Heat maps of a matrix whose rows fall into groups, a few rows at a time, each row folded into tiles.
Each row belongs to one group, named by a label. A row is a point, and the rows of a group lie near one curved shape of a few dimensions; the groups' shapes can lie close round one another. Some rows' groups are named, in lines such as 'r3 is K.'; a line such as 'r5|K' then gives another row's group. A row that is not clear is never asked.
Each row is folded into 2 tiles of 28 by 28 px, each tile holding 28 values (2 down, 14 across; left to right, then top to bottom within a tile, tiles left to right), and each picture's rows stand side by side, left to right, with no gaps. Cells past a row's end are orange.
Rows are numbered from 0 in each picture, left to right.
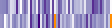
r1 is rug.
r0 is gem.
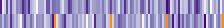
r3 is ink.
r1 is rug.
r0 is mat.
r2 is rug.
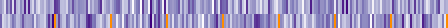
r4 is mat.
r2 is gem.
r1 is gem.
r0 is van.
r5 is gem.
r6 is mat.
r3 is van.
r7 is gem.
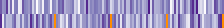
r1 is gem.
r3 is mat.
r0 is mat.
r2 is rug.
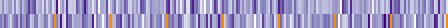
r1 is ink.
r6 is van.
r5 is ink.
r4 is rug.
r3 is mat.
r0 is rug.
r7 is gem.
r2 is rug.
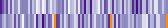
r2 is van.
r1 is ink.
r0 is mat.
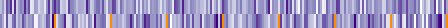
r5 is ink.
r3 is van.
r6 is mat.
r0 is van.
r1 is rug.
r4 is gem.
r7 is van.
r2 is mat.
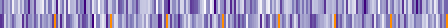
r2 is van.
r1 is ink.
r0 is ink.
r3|mat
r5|gem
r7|van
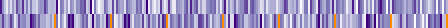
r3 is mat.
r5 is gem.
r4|ink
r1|ink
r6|gem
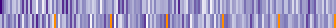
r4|rug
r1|mat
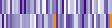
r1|ink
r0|van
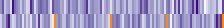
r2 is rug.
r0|rug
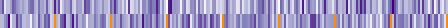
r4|rug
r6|van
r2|rug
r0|rug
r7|mat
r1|rug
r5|mat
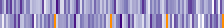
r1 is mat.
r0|mat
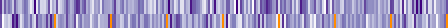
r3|mat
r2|ink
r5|van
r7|van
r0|ink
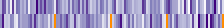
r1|gem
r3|gem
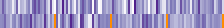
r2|mat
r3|gem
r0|rug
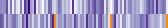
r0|ink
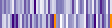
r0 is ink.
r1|gem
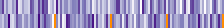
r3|mat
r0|rug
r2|gem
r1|ink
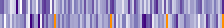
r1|rug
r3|rug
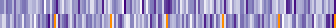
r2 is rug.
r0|van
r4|mat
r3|mat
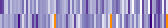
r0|mat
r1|gem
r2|gem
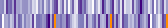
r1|mat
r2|ink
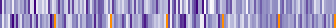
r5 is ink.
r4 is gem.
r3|ink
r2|gem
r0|ink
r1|rug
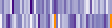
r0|rug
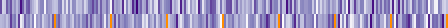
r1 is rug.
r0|mat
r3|rug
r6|rug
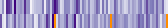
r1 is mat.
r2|rug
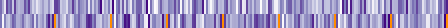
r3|ink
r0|van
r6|van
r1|gem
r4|mat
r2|ink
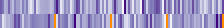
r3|van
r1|mat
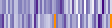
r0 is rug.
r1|gem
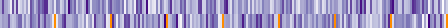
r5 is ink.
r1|rug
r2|ink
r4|mat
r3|rug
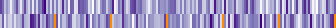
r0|gem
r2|mat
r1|mat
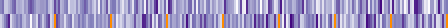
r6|gem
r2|gem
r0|rug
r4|mat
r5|ink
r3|mat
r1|ink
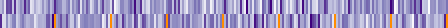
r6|rug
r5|gem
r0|van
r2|mat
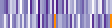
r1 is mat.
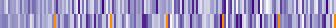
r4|ink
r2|gem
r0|rug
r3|van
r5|gem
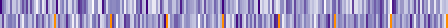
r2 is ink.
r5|van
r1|mat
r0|mat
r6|rug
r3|rug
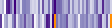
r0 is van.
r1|gem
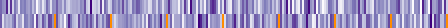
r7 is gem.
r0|mat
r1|ink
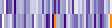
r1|rug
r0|van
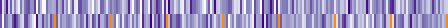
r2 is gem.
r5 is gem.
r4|gem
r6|rug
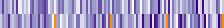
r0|rug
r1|gem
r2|gem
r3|ink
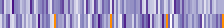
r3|mat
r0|rug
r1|gem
